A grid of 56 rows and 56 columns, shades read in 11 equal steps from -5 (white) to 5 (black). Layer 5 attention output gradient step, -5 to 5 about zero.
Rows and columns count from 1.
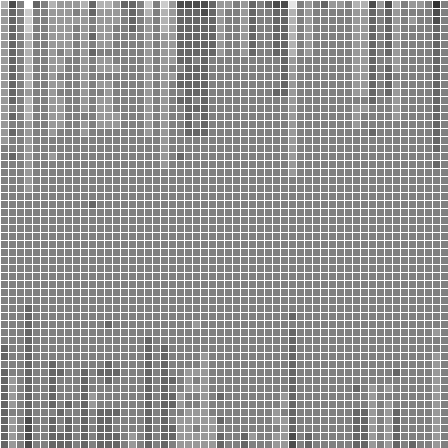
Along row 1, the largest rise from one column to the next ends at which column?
5
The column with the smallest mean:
4
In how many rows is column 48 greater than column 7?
18
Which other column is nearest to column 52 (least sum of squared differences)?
10
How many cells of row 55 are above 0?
19
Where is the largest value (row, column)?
1, 55
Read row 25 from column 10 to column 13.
0 0 0 0
